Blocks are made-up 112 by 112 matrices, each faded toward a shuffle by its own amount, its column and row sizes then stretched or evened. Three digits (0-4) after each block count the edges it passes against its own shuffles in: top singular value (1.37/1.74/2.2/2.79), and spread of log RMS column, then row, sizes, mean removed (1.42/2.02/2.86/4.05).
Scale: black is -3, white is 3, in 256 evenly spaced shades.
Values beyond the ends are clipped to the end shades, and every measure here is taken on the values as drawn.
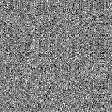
3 0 0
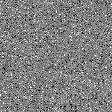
1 0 1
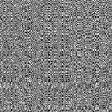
4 3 0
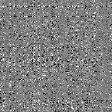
1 3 3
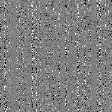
2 4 0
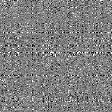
3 2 3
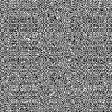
4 0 0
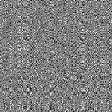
4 2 0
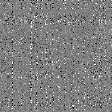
1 3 2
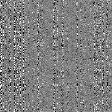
2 4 1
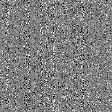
1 3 0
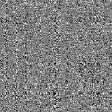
3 3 1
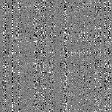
2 4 2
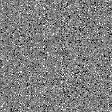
1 2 1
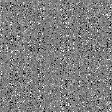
0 3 1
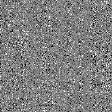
1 3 1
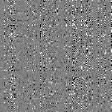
0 4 2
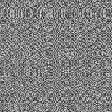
4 0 1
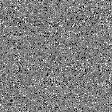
1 1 2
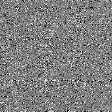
0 2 3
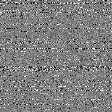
0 0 4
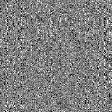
3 3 0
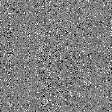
1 3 1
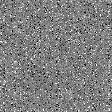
1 2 0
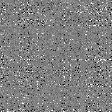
0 2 3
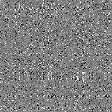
3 2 2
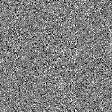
1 2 0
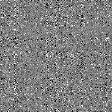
0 3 2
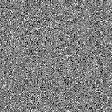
3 1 0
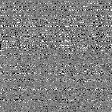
0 2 4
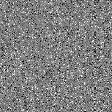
2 1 0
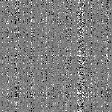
2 4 2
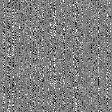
1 4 0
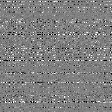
3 2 4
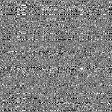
3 1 4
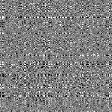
4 2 3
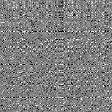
4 2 3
